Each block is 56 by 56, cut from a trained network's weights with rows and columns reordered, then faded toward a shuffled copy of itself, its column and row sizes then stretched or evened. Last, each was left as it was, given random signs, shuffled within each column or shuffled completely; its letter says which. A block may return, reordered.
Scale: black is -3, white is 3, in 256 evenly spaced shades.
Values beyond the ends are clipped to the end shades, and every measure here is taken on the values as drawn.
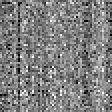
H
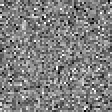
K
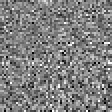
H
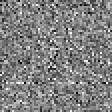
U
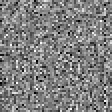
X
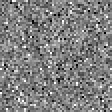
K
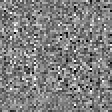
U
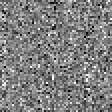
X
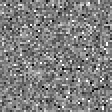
K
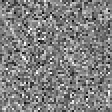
X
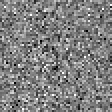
X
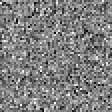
K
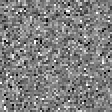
X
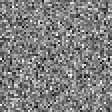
K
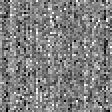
X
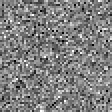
K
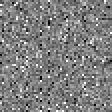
X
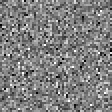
X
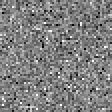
K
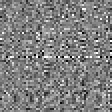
H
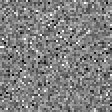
K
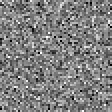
K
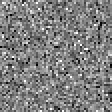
K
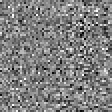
H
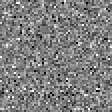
K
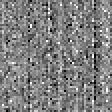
X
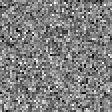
K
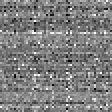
H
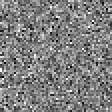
X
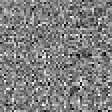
H
